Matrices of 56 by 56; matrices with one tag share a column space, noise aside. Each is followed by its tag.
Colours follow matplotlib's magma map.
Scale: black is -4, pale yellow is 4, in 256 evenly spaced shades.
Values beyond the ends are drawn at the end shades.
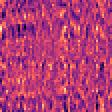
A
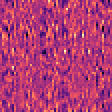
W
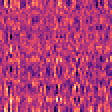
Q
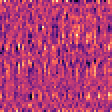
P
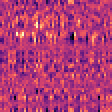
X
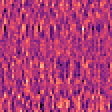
A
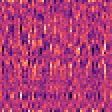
P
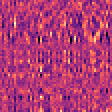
X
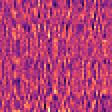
A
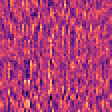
A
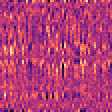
P
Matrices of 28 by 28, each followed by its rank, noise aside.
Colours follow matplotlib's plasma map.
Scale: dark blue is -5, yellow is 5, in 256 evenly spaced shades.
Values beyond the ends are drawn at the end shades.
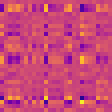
one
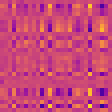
one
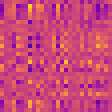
two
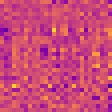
four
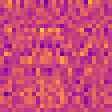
four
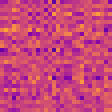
four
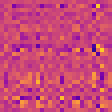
three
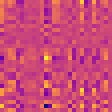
two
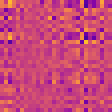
two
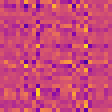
three
